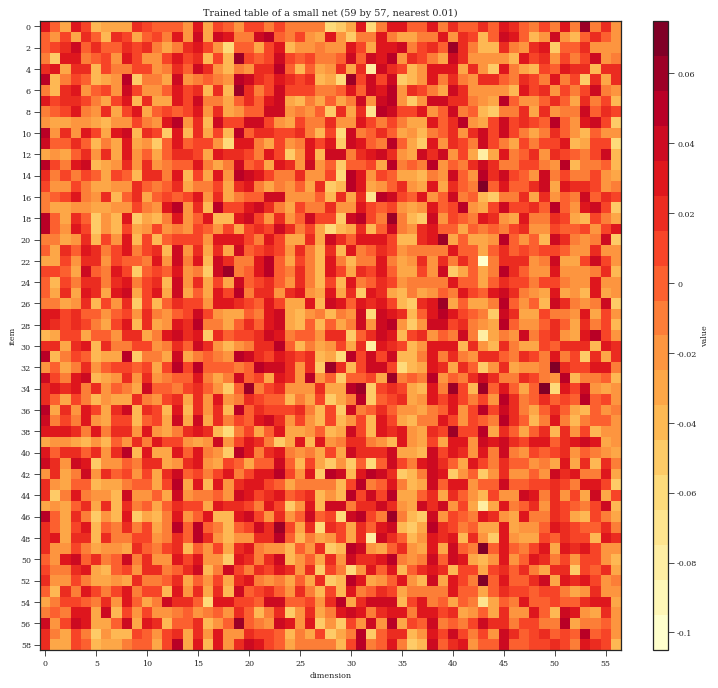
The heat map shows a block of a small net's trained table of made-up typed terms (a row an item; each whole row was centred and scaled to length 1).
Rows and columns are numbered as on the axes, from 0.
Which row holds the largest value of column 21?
32
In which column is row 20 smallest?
56
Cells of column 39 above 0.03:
8
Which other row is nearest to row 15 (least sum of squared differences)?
52
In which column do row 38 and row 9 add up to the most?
40
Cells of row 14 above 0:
26
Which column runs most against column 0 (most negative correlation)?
29
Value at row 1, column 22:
0.05
